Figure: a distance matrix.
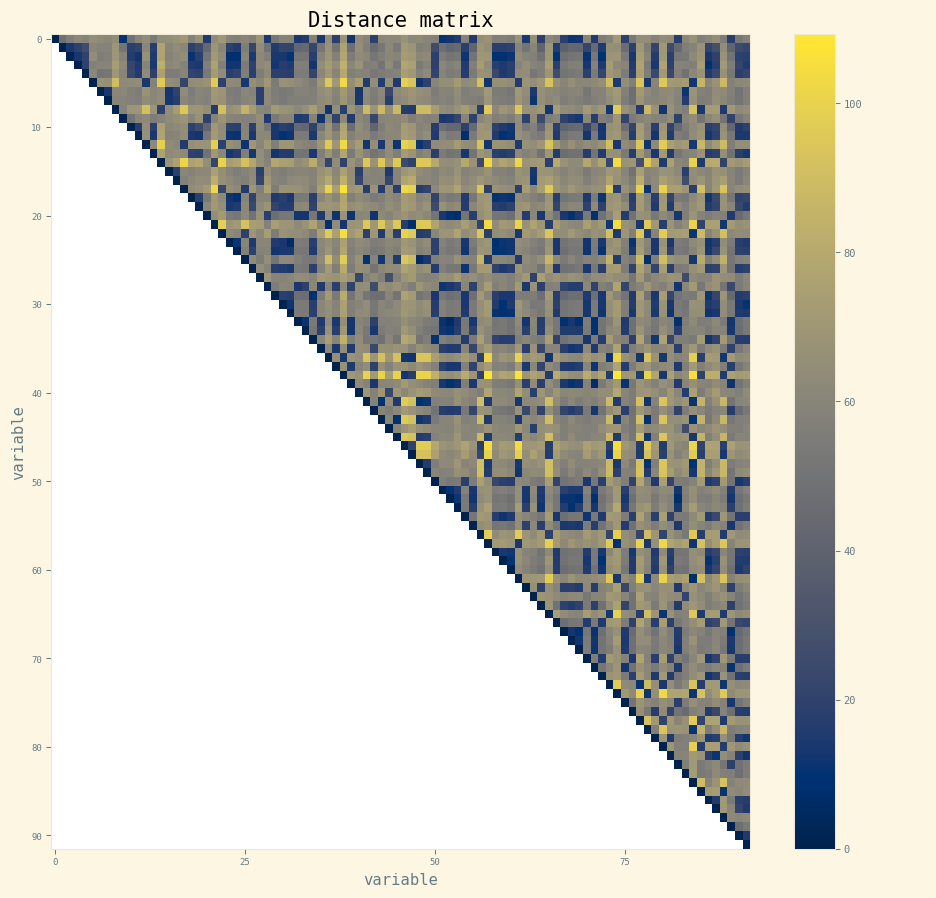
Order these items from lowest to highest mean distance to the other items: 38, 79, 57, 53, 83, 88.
79, 53, 83, 88, 57, 38
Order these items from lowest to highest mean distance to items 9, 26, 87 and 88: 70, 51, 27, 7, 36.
70, 51, 36, 7, 27
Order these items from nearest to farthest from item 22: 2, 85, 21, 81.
2, 81, 85, 21
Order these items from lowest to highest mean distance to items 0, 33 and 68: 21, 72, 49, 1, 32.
32, 1, 72, 49, 21
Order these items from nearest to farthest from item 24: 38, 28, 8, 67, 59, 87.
59, 87, 67, 28, 8, 38
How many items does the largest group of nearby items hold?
31
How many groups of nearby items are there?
5
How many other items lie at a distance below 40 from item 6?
8
